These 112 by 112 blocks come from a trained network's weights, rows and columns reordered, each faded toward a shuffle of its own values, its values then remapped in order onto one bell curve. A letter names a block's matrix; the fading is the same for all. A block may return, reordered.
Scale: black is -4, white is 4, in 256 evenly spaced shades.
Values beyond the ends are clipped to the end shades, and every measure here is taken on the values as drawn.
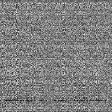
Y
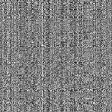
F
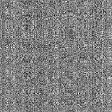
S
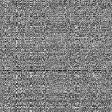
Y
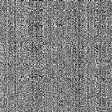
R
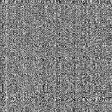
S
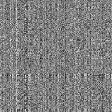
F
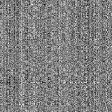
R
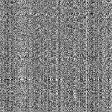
F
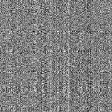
S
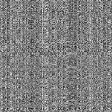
F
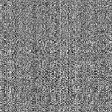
S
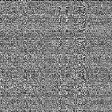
Y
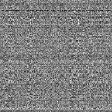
Y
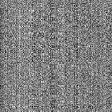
R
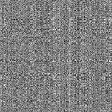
S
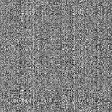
S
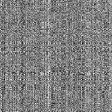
F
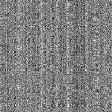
R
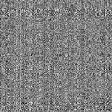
S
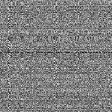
Y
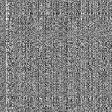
F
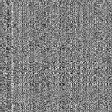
F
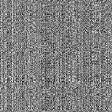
F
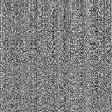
S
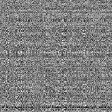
Y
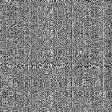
S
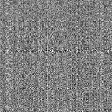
S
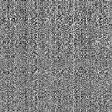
S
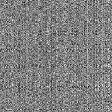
S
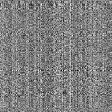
F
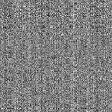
S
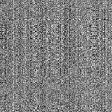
R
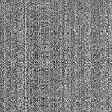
F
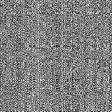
S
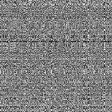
Y
